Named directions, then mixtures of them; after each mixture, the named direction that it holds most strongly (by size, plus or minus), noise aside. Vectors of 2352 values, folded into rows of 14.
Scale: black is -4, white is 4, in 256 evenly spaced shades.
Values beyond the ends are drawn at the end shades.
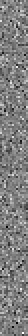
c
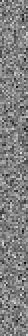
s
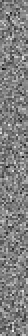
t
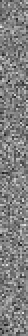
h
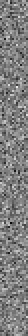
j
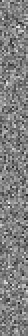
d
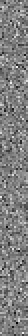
c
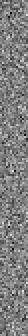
t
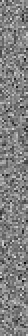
s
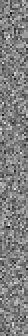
j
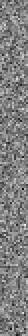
t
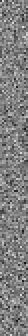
s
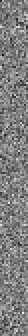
h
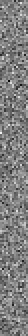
c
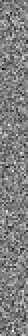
t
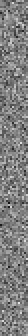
d
